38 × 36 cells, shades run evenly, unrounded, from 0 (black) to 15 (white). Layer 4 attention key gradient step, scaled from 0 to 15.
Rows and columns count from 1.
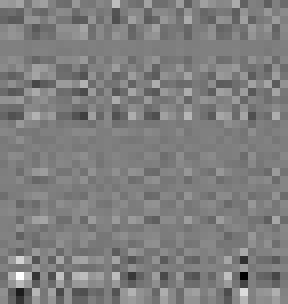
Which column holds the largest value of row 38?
31
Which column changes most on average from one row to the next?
3
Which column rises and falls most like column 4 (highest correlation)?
29
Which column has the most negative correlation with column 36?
6
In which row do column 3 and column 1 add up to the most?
35
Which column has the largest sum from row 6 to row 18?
5
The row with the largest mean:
1
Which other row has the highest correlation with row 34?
32
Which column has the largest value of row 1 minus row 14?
15
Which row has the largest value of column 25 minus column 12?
37
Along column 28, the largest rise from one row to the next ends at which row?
12
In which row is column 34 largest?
11
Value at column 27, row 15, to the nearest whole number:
5
